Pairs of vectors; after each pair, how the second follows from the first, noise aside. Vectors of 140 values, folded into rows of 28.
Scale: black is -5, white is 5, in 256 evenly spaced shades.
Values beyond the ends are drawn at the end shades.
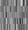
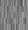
negated, shrunk.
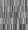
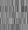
wrapped around, shrunk.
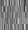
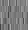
wrapped around, partly zeroed.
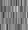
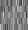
sign-scrambled.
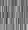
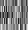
scaled up.
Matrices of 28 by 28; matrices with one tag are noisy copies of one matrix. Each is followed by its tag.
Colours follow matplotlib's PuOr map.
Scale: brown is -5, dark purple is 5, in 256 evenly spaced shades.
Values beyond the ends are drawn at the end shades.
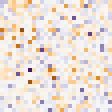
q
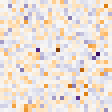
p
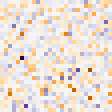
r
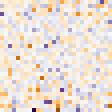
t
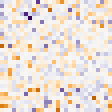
t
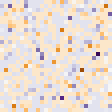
p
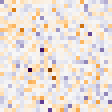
q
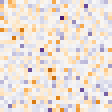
q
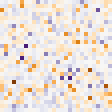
r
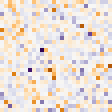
q
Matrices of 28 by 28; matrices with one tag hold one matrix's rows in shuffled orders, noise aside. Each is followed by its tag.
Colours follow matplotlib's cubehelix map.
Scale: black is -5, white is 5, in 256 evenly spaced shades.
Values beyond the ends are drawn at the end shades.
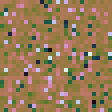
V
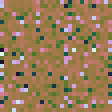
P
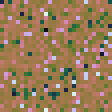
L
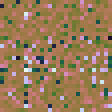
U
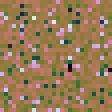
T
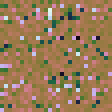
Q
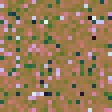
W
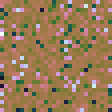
P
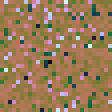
V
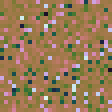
L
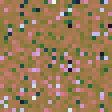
T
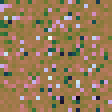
Q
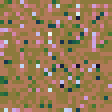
Q
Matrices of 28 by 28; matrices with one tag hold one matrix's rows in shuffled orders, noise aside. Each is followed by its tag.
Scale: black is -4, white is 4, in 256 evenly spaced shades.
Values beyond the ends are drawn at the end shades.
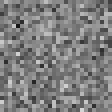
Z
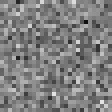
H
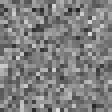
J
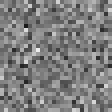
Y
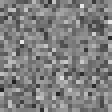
Z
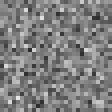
J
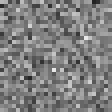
J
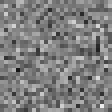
H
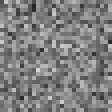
Z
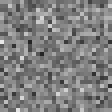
Z
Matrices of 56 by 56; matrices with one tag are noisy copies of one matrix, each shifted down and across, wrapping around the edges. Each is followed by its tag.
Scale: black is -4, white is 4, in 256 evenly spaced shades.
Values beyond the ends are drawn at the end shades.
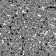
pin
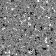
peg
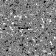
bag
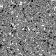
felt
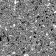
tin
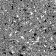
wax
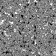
pin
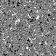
felt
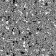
peg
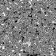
bag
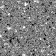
tin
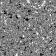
wax
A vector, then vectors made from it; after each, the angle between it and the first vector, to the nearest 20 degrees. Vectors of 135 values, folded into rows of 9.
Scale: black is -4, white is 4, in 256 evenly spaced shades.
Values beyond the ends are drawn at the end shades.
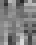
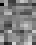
120 degrees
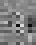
100 degrees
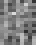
60 degrees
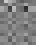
80 degrees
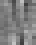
140 degrees
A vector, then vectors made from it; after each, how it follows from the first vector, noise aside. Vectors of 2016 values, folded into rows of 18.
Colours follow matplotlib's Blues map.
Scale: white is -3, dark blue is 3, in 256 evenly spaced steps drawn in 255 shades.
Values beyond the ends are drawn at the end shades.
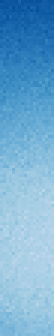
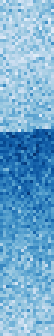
wrapped around.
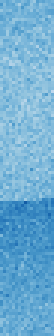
wrapped around, shrunk.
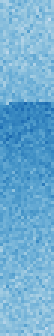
wrapped around, shrunk.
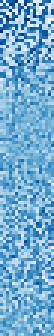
sign-scrambled.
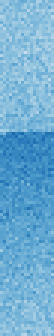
wrapped around, shrunk.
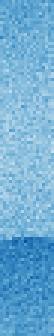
wrapped around, shrunk.
